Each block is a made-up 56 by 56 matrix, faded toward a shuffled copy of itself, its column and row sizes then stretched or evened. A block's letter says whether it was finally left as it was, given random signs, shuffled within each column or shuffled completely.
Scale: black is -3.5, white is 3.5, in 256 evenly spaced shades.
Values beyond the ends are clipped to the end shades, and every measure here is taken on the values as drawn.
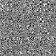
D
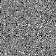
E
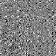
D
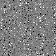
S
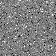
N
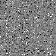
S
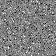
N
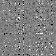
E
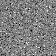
N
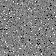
N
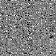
D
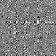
D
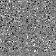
E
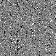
S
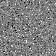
N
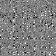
D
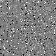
S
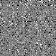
E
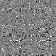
D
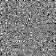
E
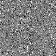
S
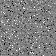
N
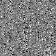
S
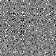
D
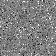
N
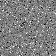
N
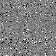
E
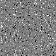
S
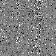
S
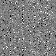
S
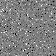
N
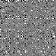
D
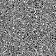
S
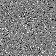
N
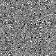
E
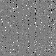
S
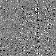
E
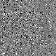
E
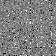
E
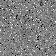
N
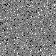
S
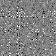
E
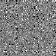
D
